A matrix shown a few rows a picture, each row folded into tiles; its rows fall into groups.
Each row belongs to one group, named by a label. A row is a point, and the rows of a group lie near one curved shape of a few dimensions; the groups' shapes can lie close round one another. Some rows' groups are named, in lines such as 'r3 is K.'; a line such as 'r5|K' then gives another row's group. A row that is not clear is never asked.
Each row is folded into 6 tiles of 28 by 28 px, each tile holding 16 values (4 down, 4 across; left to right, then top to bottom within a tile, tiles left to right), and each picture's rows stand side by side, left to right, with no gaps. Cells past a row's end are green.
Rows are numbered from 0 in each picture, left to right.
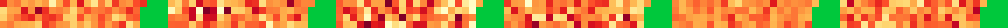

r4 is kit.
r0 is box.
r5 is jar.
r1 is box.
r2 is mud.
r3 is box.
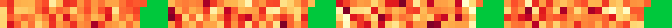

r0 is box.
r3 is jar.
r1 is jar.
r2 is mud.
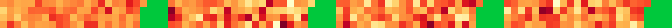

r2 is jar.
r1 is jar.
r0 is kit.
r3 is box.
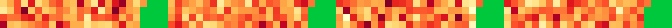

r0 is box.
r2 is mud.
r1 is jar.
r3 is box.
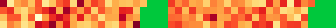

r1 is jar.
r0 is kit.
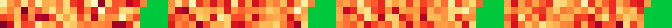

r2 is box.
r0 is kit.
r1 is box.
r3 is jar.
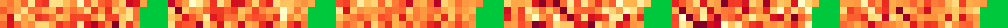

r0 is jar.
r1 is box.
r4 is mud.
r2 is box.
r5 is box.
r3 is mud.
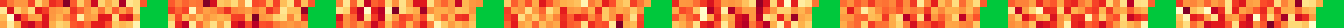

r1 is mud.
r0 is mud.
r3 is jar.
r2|box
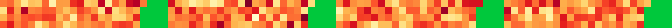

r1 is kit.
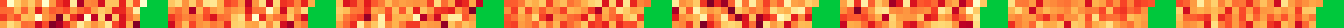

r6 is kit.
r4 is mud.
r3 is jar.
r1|kit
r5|box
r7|box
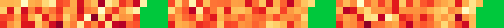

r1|box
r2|box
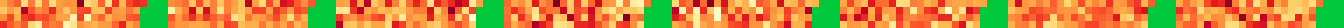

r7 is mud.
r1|box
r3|mud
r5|jar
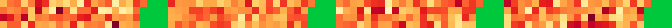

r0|jar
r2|box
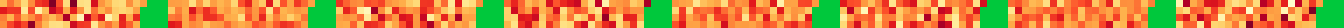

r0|mud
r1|kit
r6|box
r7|jar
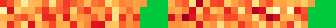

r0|box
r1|jar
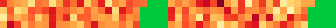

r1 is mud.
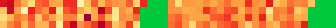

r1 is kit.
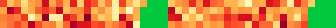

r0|box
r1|jar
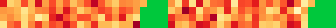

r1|box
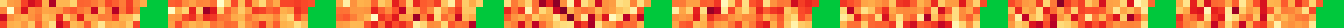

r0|kit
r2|kit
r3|mud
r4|box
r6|mud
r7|box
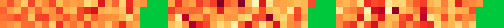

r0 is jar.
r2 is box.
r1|mud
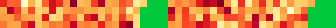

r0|box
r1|mud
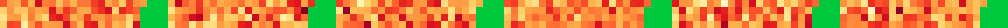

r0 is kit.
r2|box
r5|box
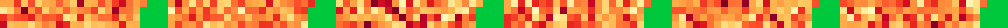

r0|box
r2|mud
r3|box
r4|mud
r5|mud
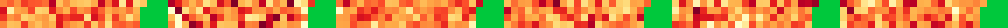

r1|mud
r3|mud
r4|kit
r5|box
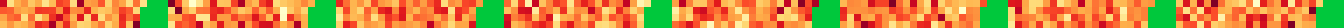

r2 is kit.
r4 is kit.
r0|kit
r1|box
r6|box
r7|jar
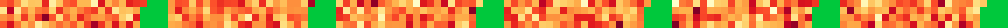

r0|jar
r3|jar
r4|kit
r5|box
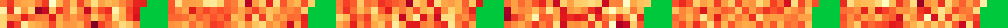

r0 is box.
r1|kit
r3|jar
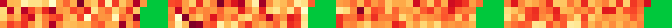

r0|kit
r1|mud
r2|box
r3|kit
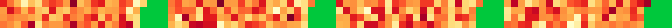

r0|box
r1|mud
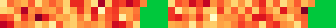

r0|kit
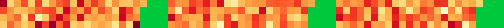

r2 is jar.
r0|kit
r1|kit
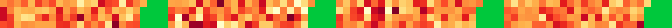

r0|jar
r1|mud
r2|box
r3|kit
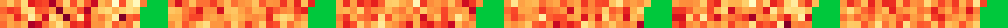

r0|mud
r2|jar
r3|kit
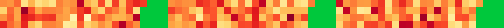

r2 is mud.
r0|kit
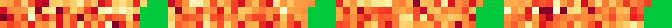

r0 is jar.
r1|box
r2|kit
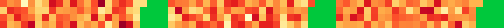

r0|box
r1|mud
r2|jar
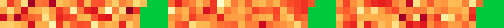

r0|jar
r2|mud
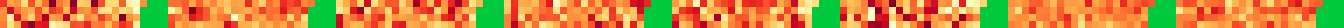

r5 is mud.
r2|box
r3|jar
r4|box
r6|kit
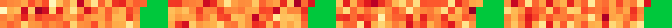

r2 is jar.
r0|box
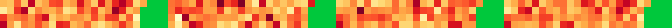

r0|box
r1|mud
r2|kit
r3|box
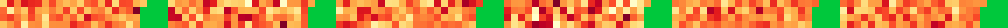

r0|jar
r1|jar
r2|kit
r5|box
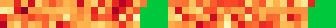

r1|mud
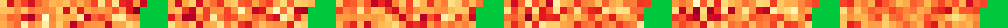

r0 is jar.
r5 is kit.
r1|jar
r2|mud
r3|jar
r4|jar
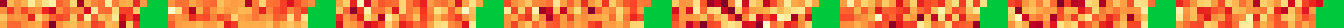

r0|kit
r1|box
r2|box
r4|mud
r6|mud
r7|kit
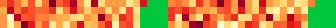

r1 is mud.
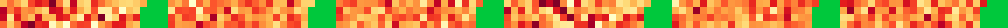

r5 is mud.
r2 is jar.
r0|mud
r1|box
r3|mud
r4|kit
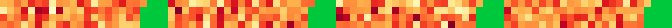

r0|box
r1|box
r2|jar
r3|jar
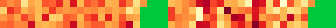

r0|box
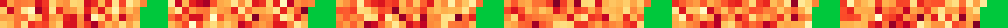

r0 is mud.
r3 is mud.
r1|jar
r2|mud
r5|kit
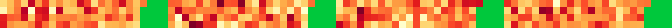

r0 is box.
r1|mud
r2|kit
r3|box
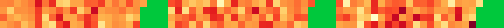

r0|kit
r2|kit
